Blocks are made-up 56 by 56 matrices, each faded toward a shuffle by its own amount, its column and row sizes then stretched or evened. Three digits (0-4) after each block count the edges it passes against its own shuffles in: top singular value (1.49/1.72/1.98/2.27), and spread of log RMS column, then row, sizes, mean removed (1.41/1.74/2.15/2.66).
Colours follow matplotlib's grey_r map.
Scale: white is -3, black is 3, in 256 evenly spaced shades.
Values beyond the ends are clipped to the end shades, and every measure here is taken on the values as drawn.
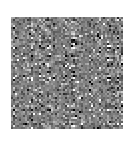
3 3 1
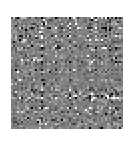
3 2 4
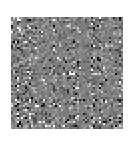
2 3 2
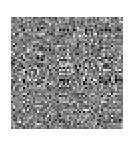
2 2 3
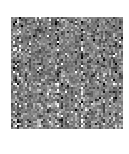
2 4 0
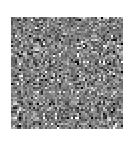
2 1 3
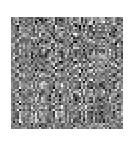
4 4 0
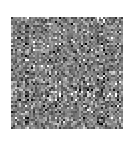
4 2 2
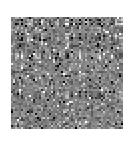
3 1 1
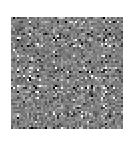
0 2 4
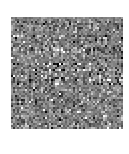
1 1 3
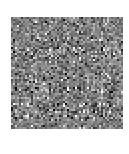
1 1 3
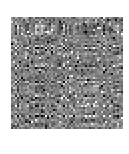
4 2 2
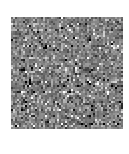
0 0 2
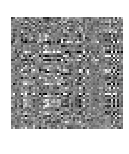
4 4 4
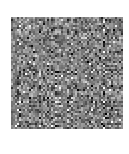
3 3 1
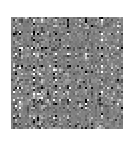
1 4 3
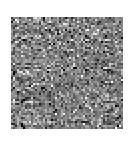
2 0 0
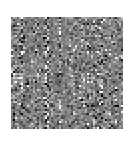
2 3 0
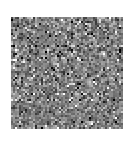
1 0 2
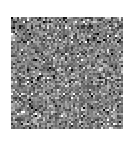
1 0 2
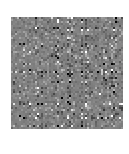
0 3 2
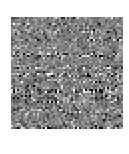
2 0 4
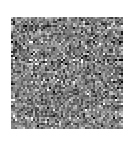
2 1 1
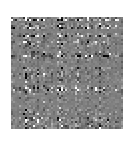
0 4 4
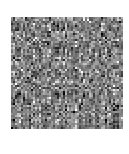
4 2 0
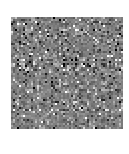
2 0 1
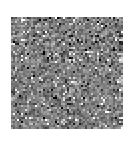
1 0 2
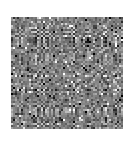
4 1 1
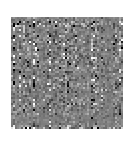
0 4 3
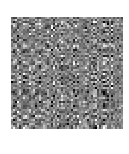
4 4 1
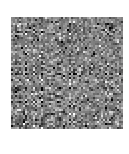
3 2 1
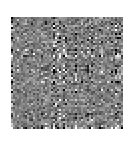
3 4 3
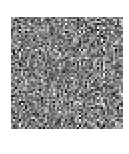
1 2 1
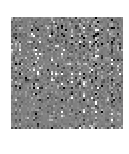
1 4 2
